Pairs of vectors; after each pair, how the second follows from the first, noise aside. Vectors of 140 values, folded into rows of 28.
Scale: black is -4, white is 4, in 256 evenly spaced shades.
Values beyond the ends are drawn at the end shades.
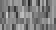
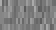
wrapped around, negated, shrunk.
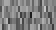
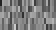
wrapped around.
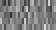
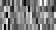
wrapped around, negated, scaled up.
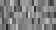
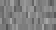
shrunk.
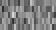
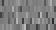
reversed, partly zeroed.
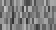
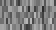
reversed.
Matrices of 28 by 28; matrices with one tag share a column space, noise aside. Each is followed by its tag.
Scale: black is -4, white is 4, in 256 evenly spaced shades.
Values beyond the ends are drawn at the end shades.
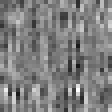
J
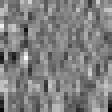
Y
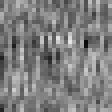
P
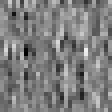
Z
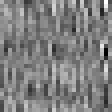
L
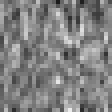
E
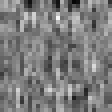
J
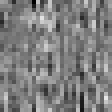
J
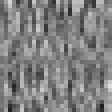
L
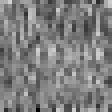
E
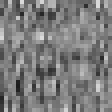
Y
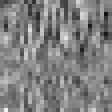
E
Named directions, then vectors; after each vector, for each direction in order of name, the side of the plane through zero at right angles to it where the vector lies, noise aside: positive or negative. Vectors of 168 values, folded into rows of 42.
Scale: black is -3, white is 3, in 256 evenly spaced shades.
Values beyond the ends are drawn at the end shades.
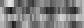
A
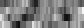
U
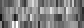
negative, negative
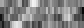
negative, negative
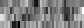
positive, positive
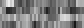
positive, negative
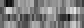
negative, positive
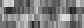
positive, negative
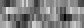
negative, positive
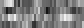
positive, negative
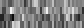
negative, negative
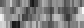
positive, positive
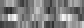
positive, negative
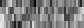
positive, positive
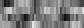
negative, positive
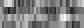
positive, negative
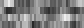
positive, negative
